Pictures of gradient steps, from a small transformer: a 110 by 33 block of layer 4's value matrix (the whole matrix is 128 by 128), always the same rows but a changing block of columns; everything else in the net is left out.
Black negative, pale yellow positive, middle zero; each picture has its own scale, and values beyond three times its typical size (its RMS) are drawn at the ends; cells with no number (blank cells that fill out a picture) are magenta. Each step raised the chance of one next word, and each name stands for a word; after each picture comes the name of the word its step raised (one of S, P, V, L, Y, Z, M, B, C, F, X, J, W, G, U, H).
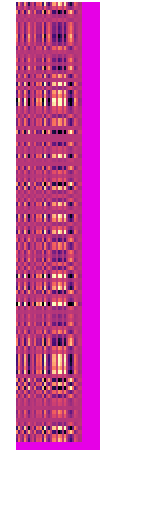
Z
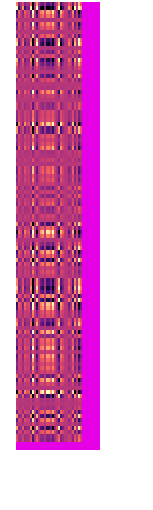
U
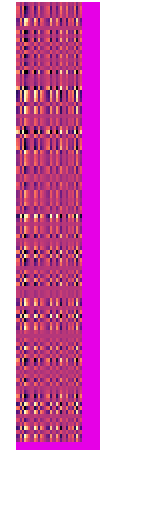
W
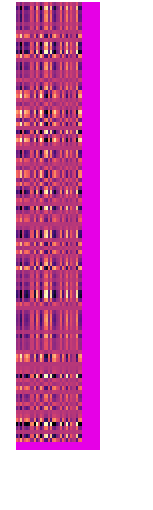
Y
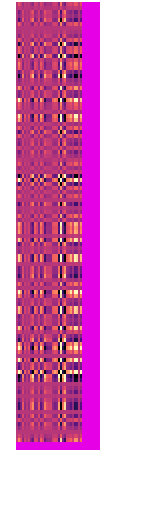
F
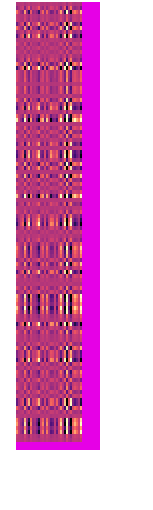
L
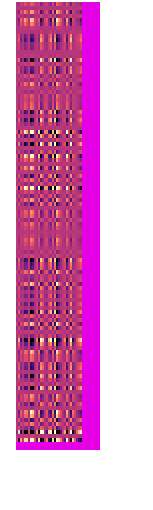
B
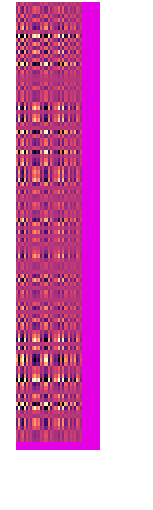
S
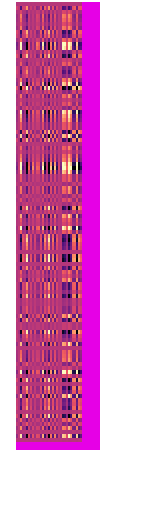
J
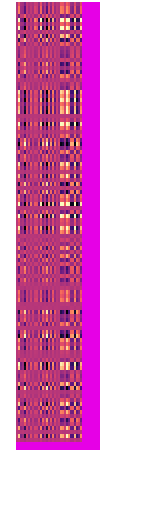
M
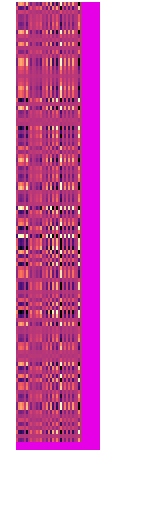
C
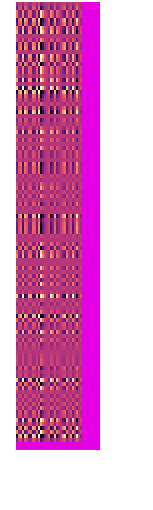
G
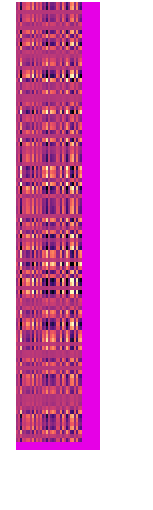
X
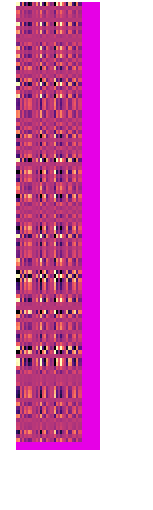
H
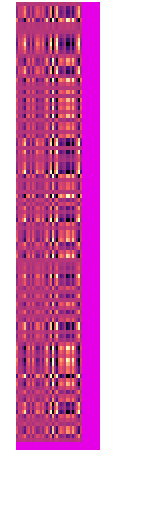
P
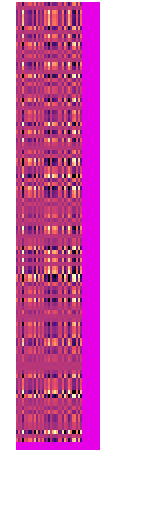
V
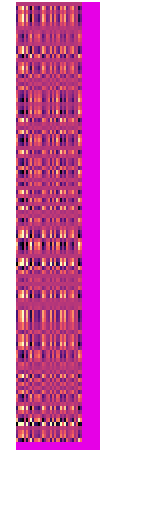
Y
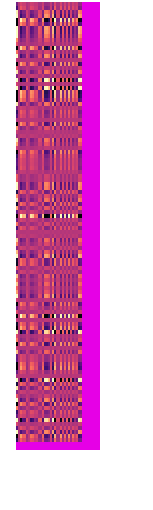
G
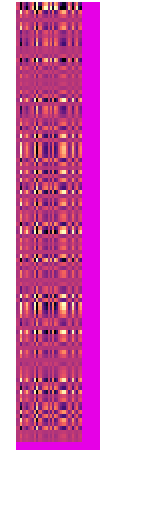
U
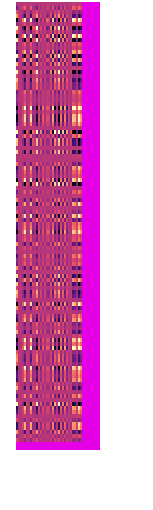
S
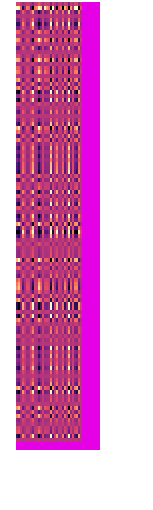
U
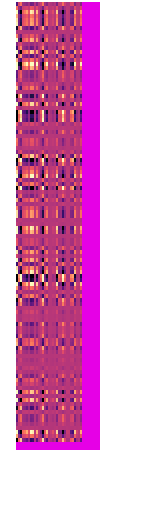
V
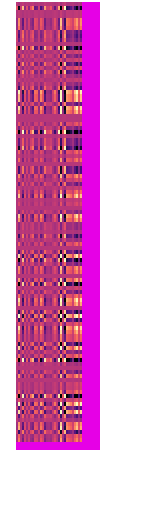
W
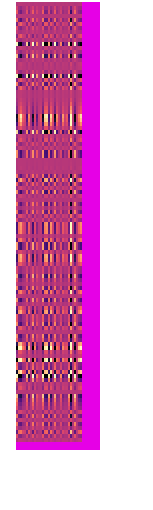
F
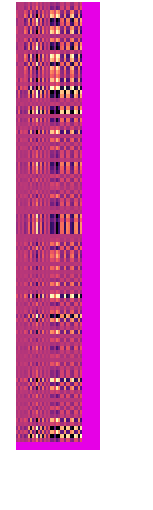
G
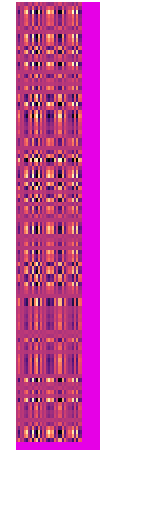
V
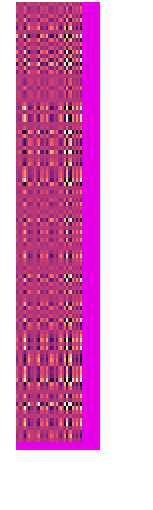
S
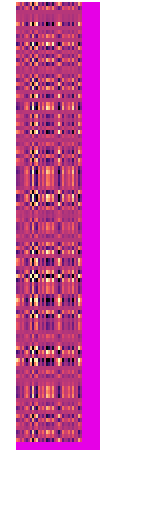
H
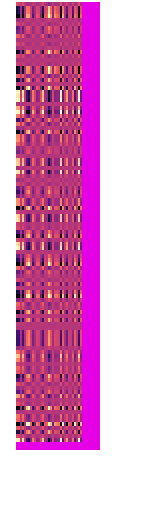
Y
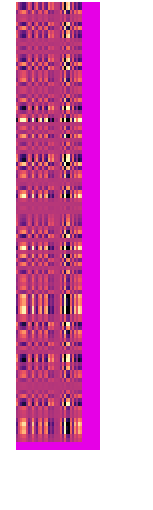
L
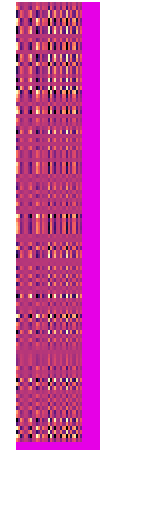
G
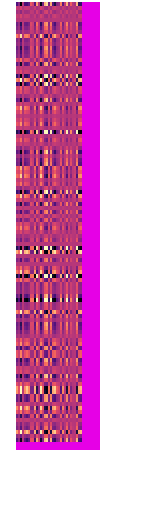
H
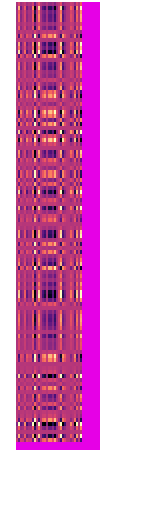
Y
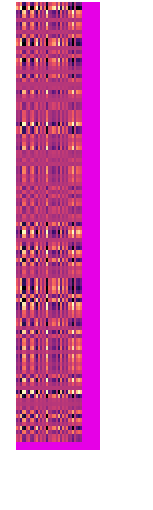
U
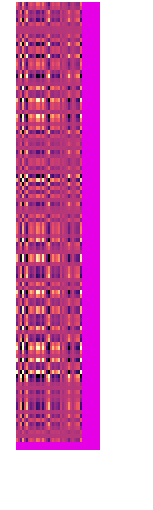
F
